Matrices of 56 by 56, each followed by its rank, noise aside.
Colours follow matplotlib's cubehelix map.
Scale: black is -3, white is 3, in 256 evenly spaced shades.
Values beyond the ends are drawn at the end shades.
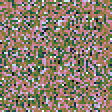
twelve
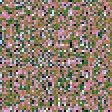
six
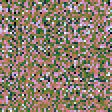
twelve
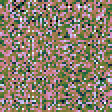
twelve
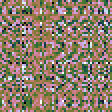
four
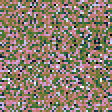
twelve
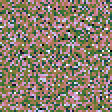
sixteen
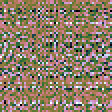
four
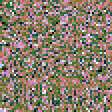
twelve
